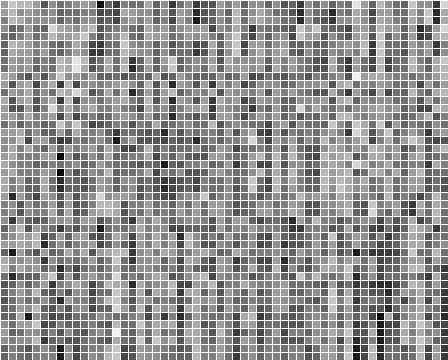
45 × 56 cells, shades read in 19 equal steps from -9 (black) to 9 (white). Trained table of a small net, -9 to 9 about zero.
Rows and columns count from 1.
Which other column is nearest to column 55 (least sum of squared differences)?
38
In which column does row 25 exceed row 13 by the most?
13
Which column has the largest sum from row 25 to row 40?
15
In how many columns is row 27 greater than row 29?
31
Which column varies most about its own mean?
48
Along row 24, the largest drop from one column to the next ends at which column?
33
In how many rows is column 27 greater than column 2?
15
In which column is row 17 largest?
45
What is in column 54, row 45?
-4
